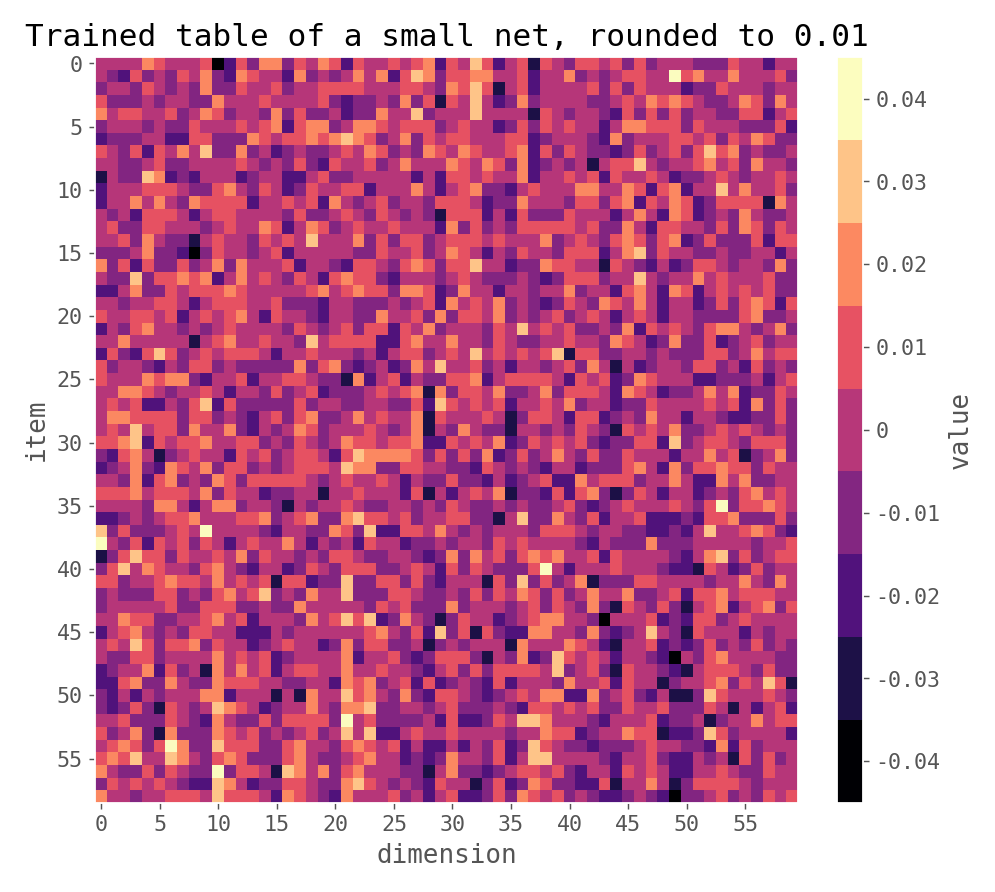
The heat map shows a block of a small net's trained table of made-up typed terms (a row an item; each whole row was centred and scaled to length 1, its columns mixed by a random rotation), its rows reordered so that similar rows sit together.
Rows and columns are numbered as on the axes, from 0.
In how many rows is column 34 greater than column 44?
33
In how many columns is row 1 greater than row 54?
28
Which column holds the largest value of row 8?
46
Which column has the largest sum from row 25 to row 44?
3
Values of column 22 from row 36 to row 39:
0.03 -0.01 -0.02 0
